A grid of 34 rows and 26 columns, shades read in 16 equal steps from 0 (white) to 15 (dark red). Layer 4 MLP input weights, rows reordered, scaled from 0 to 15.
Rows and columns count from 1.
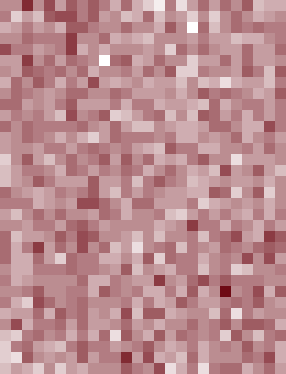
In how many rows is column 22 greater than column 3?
12
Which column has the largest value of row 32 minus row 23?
13
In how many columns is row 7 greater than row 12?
12
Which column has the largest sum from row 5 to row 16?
7
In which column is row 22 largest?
25
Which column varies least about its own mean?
5
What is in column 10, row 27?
10
